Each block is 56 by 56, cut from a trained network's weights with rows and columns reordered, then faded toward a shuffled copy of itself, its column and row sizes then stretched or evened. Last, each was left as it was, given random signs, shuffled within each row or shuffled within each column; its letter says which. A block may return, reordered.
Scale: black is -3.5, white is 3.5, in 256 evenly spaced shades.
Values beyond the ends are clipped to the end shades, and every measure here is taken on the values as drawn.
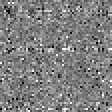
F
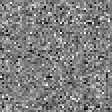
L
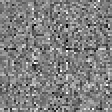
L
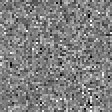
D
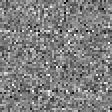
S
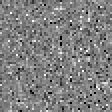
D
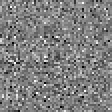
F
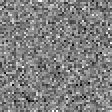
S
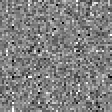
L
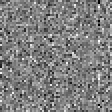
D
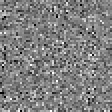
L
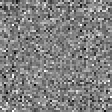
L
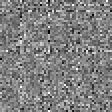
L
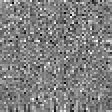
F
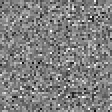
L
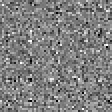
F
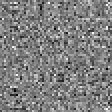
F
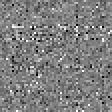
L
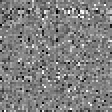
F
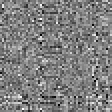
F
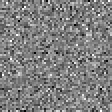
S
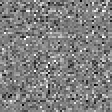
F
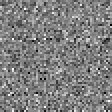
L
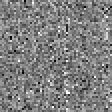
D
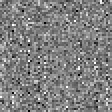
D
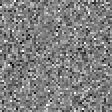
D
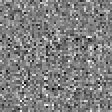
F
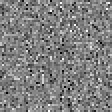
D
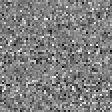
S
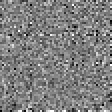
L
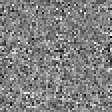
L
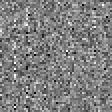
D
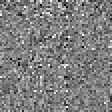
L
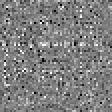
F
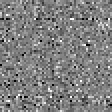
L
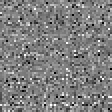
L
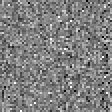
D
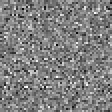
S
